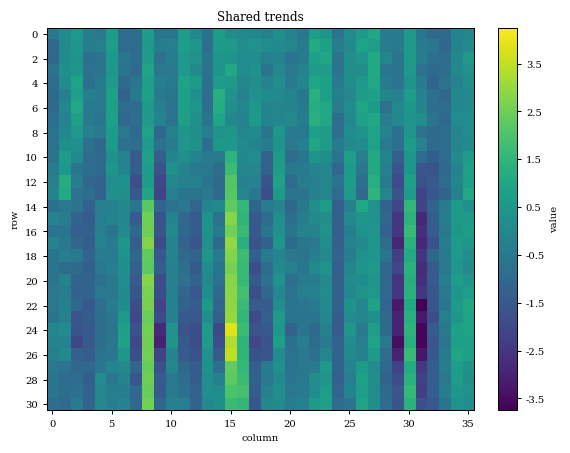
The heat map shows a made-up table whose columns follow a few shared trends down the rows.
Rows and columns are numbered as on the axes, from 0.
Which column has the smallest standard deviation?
21
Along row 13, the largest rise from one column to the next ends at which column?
15
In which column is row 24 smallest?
31
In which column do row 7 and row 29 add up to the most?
8
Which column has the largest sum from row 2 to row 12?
27
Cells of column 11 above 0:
11
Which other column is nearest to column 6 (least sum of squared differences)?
13
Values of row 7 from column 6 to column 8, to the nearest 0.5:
-1 -1 0.5
